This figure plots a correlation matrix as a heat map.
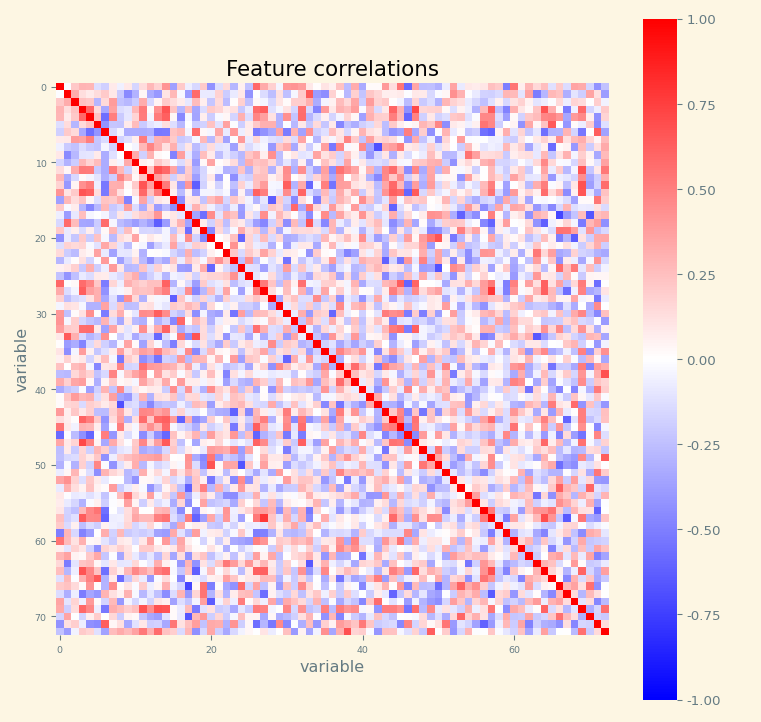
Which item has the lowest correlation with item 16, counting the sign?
44
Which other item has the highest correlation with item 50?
20
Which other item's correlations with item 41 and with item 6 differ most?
4
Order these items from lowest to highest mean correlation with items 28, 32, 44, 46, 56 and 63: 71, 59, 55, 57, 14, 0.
71, 59, 55, 0, 14, 57
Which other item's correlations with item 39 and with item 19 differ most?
37
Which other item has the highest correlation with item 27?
57
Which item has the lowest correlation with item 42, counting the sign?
8
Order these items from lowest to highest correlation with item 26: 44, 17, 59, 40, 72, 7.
59, 40, 17, 72, 7, 44
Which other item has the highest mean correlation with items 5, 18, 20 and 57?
50
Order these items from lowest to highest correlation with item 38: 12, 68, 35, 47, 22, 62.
22, 62, 68, 12, 47, 35
